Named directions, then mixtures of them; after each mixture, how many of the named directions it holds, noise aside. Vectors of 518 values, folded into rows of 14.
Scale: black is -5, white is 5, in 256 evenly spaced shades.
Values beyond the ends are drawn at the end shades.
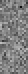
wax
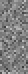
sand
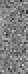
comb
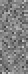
one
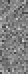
three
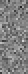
three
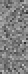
two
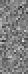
three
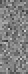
three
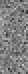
one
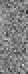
one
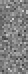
one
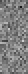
two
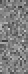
two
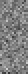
one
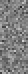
three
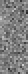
one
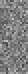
three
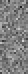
three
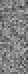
two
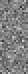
two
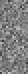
two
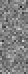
two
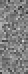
three
